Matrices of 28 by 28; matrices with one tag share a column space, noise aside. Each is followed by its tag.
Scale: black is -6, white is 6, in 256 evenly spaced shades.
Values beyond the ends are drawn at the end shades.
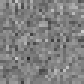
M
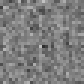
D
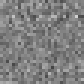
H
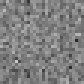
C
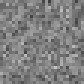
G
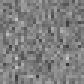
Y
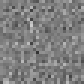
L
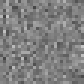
G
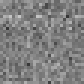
H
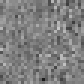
G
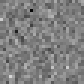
Y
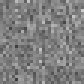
G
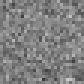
C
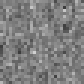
G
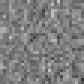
Y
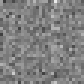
D
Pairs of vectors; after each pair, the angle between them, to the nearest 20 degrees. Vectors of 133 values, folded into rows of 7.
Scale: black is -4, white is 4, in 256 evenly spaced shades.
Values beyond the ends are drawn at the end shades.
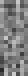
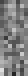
160 degrees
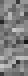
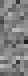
20 degrees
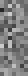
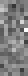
100 degrees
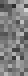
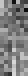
120 degrees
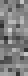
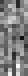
80 degrees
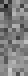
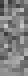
80 degrees
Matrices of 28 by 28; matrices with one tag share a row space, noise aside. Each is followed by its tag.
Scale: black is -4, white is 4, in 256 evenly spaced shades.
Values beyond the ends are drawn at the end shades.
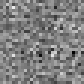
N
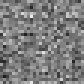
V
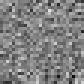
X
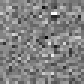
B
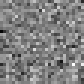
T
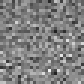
T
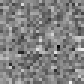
X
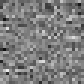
V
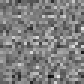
T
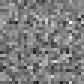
B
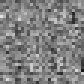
T
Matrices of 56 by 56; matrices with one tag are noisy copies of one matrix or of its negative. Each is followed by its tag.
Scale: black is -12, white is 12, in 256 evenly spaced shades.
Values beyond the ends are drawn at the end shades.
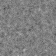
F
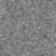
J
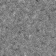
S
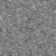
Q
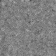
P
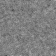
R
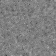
R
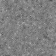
J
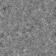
F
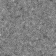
J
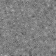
R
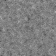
Q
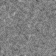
S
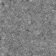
P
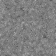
J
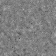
F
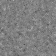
F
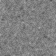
J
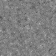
Q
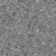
S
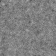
P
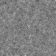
S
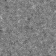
Q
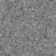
J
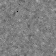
S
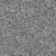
R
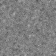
S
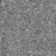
P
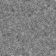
R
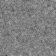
R
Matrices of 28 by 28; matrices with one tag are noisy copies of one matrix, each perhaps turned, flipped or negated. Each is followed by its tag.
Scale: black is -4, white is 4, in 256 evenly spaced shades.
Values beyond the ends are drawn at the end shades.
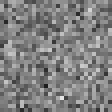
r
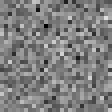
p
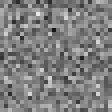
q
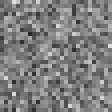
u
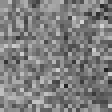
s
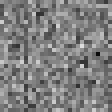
q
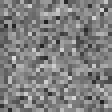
r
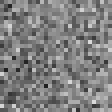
s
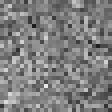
s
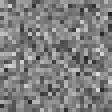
u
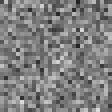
u
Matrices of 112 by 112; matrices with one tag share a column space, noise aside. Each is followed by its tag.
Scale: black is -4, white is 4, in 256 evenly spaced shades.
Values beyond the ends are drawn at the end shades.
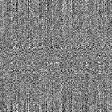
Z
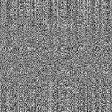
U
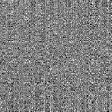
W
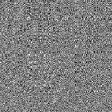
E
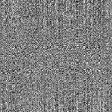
Z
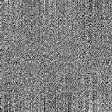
W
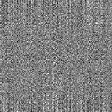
W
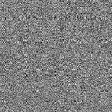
E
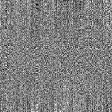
Z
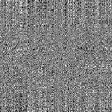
U
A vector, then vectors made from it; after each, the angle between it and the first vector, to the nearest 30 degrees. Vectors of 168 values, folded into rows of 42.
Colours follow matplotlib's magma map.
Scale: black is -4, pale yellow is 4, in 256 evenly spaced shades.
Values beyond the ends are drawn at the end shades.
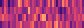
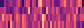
60 degrees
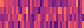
120 degrees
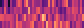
30 degrees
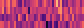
150 degrees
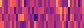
120 degrees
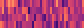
150 degrees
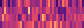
30 degrees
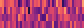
150 degrees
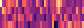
120 degrees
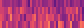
90 degrees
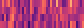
120 degrees
